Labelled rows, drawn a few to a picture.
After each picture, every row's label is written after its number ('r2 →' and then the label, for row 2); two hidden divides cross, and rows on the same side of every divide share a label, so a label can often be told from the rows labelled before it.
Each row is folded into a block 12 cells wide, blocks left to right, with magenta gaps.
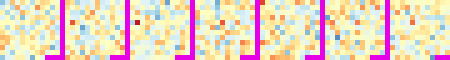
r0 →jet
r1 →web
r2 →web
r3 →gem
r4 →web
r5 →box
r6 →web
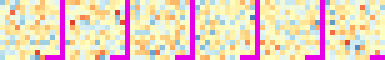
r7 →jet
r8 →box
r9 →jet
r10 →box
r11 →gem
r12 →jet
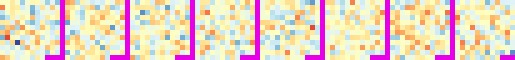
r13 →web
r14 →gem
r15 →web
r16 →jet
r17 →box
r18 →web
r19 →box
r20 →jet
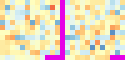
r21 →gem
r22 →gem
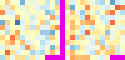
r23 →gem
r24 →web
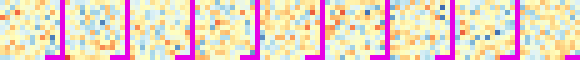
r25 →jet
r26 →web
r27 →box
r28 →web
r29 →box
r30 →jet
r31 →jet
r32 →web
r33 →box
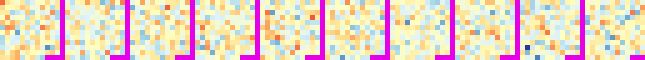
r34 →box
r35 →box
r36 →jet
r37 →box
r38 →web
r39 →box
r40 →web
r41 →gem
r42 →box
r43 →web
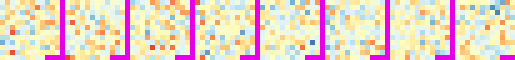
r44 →box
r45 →web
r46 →box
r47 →web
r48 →jet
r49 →web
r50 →box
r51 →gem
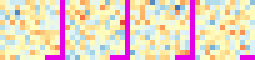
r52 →web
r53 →jet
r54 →gem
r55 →gem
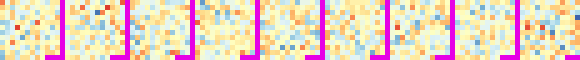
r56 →gem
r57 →box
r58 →web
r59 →box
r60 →gem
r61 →jet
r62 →box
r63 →web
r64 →box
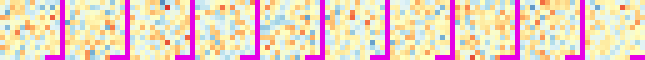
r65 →gem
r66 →gem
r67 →box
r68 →jet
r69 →gem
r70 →box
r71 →box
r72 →gem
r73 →jet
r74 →jet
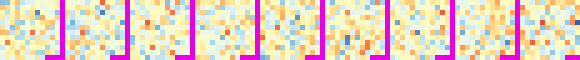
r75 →gem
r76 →gem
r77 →box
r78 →web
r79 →gem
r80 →gem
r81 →jet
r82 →jet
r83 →gem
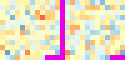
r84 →jet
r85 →box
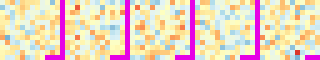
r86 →jet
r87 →web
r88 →jet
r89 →jet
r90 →jet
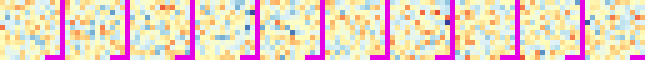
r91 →gem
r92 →web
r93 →box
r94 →web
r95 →box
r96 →web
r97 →gem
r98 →gem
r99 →web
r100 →gem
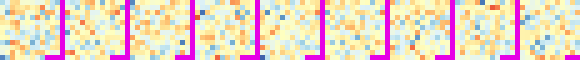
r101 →jet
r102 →box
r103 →jet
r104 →gem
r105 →jet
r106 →web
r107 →box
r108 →jet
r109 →gem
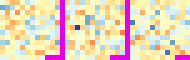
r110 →box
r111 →jet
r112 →gem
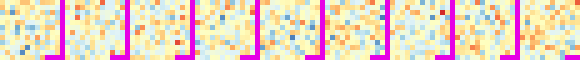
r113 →box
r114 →web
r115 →web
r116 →box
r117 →gem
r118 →jet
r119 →box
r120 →jet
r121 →jet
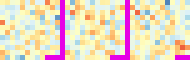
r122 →box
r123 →web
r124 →web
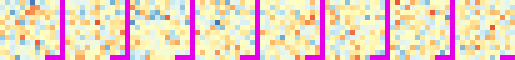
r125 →box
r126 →web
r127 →gem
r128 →jet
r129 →gem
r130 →web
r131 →box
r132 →box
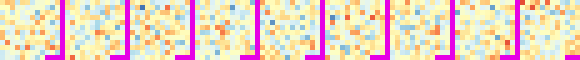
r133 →gem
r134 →web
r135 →jet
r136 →web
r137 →web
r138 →web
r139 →gem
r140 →web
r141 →web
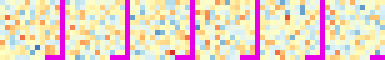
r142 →box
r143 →jet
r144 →box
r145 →box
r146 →gem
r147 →web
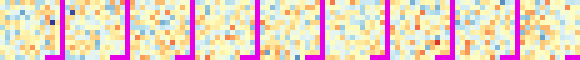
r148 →box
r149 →jet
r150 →web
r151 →box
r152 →box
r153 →web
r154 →gem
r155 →gem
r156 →web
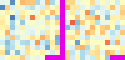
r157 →box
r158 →web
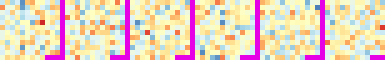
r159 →gem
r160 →gem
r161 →gem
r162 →box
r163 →gem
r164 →gem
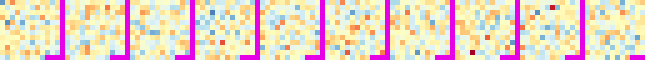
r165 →jet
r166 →box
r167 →gem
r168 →web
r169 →gem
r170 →gem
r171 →jet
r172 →box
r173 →web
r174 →box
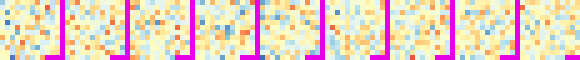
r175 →jet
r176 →box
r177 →web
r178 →jet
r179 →box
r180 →box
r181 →gem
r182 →box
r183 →gem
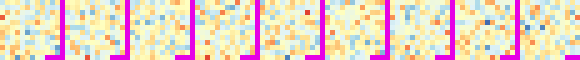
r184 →jet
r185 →gem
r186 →jet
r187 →web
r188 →gem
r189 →jet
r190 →gem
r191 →gem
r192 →gem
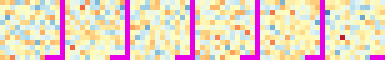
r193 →web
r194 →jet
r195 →box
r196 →box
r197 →gem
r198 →web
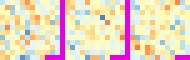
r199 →box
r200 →box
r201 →jet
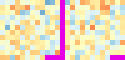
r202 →gem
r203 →jet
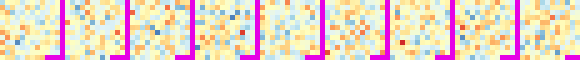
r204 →web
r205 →box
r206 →jet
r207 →gem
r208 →box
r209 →box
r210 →jet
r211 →box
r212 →web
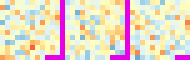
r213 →web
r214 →jet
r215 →box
